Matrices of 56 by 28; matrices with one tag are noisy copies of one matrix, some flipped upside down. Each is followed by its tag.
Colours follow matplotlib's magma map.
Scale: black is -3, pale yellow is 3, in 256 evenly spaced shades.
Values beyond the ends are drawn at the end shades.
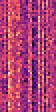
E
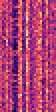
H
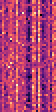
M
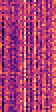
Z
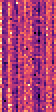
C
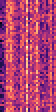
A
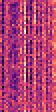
Z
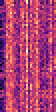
A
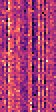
E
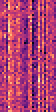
E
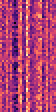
H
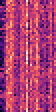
A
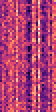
M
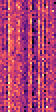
E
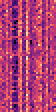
H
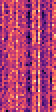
M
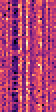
H
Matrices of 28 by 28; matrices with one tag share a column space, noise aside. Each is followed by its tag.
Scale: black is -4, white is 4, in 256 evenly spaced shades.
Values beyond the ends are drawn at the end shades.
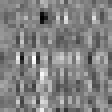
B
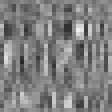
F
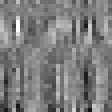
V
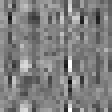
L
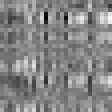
L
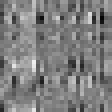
L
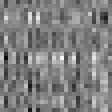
B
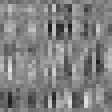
F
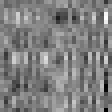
B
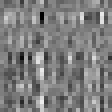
B
